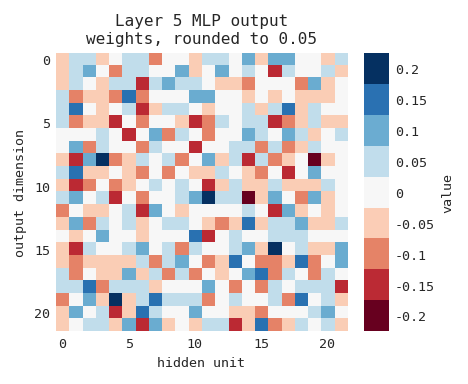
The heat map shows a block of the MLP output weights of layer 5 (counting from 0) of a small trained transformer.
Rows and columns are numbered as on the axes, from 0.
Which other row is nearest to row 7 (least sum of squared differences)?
9
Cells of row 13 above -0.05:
13
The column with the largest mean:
7
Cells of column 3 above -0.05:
11
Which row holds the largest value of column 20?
20
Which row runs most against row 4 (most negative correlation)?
8
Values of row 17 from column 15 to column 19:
0.15 -0.1 0.05 0 -0.1
